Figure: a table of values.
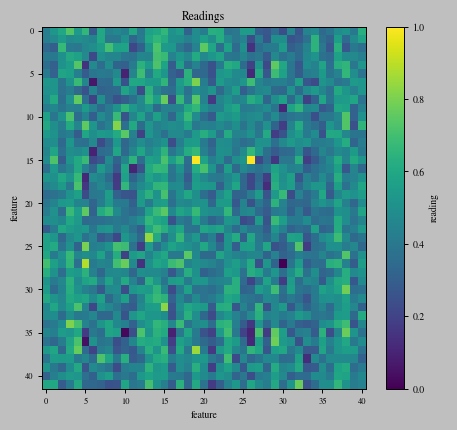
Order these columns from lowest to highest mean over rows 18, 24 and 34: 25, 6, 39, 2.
25, 39, 6, 2
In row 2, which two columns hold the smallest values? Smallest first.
26, 11
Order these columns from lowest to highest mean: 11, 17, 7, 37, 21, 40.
21, 11, 7, 40, 17, 37
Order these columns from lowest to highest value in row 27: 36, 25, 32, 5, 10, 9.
25, 32, 36, 9, 10, 5
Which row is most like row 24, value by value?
41
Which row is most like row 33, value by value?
13
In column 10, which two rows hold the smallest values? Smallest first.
35, 5
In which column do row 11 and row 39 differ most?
9
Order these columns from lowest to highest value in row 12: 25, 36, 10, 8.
25, 8, 36, 10
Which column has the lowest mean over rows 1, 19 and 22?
28
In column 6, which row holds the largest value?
29
